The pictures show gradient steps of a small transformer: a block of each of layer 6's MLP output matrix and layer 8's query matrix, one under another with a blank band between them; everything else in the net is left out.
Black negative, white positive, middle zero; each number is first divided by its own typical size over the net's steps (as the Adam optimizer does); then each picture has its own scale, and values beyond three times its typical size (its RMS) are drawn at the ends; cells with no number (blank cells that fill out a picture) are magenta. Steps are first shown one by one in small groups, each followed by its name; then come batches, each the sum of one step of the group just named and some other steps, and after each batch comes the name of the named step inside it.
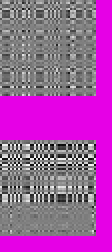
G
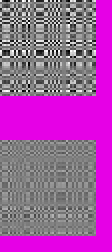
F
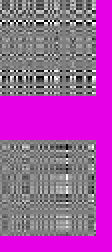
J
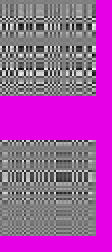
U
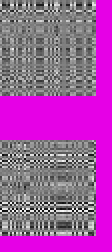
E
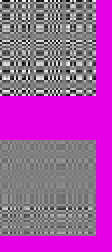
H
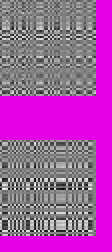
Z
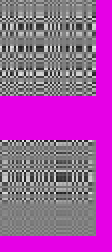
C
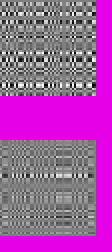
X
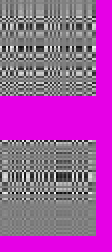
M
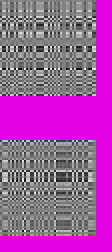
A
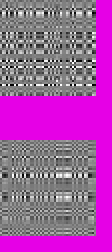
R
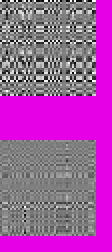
H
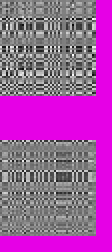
U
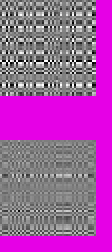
X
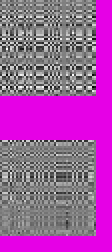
C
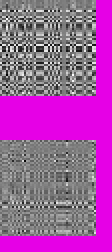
U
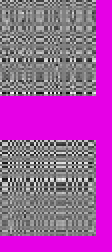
Z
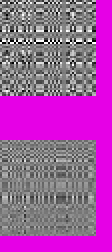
F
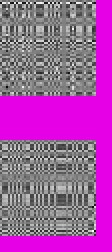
G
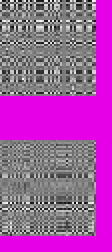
E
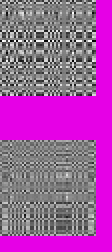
R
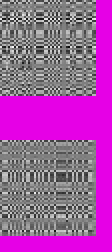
A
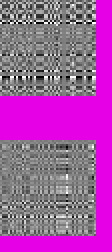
J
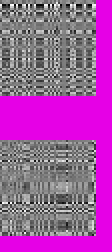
E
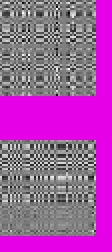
G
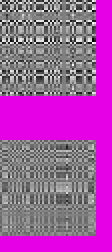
J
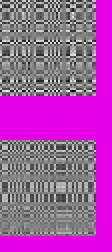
F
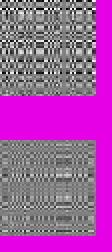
R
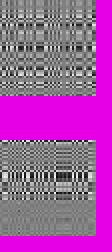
M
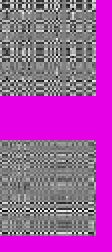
E
